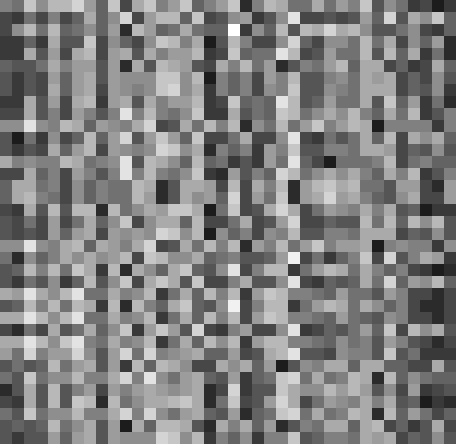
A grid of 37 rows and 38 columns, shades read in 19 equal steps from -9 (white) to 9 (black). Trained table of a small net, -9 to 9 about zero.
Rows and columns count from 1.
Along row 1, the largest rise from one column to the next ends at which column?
21
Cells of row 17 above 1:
12
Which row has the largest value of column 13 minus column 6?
6
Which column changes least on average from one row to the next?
10
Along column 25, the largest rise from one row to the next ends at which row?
23
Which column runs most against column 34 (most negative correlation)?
14
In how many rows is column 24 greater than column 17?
16
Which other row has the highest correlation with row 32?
35
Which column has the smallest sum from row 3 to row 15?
25
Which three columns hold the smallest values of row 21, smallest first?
3, 13, 27
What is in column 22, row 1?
0
